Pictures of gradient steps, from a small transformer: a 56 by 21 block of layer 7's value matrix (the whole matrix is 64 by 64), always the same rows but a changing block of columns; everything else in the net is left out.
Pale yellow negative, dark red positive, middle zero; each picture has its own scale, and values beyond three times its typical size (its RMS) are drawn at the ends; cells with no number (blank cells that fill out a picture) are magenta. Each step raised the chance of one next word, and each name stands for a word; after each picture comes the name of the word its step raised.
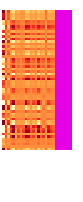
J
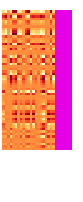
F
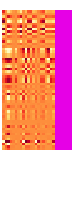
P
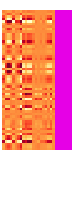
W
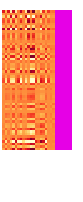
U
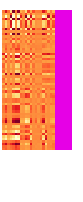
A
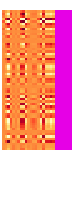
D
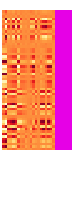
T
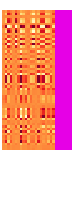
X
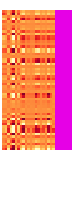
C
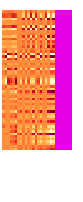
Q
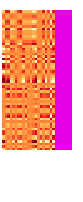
U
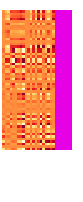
C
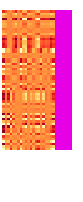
C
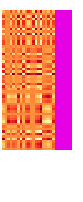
A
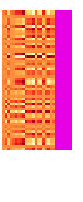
Q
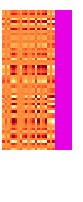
D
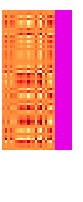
A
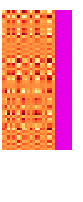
F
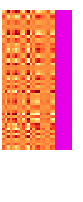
F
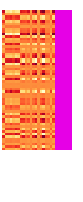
F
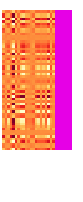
D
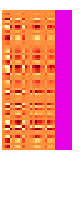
T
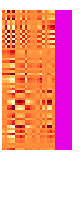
J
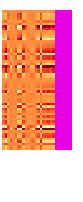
T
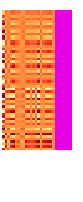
U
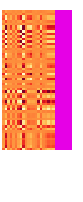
J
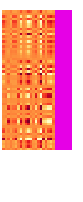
A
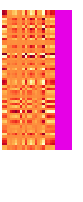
Q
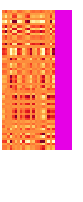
P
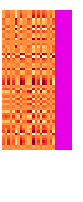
Q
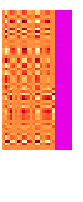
P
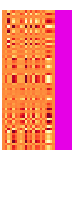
X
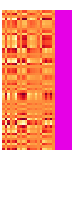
C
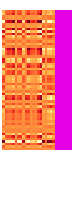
P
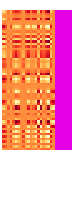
J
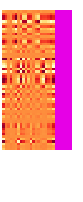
W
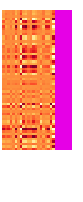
T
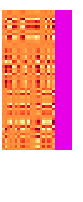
T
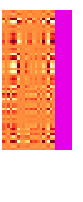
W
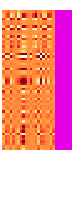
Q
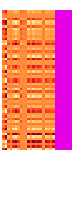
U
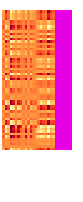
J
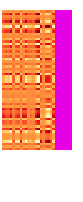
X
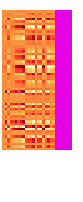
T
